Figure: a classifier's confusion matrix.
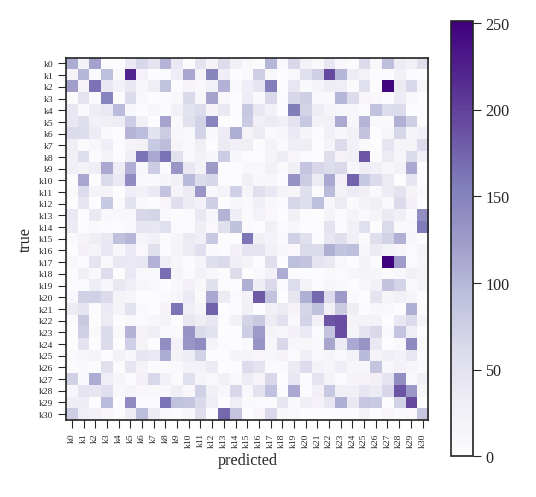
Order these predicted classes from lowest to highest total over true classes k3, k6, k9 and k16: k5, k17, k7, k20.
k17, k7, k20, k5
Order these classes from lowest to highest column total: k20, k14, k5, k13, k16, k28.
k14, k13, k16, k20, k28, k5
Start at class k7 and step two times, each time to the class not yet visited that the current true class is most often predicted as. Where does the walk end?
k25
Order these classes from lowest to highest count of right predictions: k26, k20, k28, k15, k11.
k26, k20, k11, k15, k28
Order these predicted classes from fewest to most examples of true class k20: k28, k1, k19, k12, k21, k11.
k11, k28, k19, k1, k12, k21
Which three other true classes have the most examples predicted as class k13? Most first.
k30, k2, k8
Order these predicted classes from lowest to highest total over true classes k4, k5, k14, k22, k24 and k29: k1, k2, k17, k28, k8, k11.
k2, k17, k1, k28, k11, k8
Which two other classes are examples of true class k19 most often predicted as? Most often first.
k15, k27
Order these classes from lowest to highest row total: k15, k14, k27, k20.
k14, k27, k15, k20
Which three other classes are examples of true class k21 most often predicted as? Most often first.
k12, k9, k29
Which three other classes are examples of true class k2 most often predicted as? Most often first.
k27, k17, k0
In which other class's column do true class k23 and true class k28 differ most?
k10
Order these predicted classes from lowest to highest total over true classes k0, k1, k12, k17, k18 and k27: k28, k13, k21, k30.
k30, k13, k21, k28
